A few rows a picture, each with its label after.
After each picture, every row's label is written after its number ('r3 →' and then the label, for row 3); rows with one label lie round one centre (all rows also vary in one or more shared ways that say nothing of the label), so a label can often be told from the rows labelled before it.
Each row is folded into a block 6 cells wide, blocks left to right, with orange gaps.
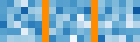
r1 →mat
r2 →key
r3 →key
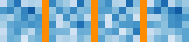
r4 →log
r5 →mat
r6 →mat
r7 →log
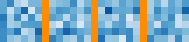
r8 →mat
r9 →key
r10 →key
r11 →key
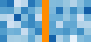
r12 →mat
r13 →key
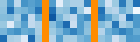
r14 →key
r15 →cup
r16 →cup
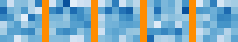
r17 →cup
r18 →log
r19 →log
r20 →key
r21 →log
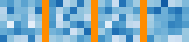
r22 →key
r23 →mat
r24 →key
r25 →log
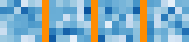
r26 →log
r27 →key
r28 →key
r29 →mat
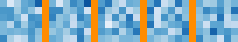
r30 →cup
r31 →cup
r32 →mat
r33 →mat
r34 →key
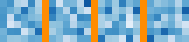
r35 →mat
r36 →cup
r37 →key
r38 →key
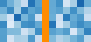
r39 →mat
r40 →mat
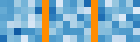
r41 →key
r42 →cup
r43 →cup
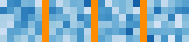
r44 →log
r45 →cup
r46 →cup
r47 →key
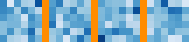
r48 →cup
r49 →mat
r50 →key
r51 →log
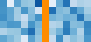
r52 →cup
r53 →log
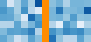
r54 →cup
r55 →key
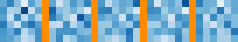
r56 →mat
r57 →cup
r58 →cup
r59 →cup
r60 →mat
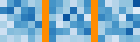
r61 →log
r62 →mat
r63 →cup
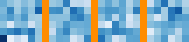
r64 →key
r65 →log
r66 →key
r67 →log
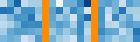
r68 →log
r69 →cup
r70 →mat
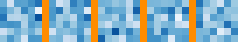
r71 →cup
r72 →cup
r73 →key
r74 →key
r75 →mat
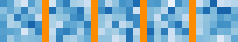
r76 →mat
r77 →log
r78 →cup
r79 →mat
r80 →log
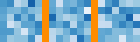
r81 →mat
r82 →cup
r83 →log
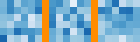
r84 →key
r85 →mat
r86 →log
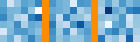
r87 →cup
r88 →mat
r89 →key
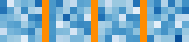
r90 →cup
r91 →mat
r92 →cup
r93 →key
